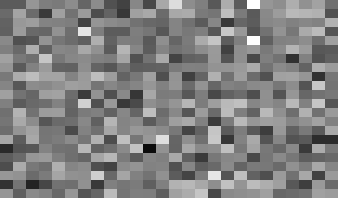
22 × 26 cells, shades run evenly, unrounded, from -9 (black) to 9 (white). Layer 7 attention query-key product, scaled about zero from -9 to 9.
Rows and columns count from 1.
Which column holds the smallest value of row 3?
18
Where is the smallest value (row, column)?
17, 12
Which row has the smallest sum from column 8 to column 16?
8
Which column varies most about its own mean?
20
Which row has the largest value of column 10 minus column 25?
16
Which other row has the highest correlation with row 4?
2
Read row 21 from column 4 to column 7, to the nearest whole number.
-4 -1 -1 1
